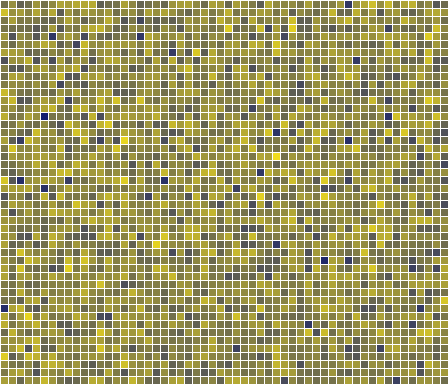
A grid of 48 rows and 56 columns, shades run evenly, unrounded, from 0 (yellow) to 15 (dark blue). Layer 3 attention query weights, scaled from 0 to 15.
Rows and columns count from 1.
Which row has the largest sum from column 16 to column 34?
47
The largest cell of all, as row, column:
15, 6
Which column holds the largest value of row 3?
18
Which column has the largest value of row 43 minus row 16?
14
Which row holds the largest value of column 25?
19
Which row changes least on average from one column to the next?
36
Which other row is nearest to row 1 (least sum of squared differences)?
37
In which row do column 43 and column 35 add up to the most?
17
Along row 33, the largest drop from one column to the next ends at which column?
42
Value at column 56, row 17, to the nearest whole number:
11
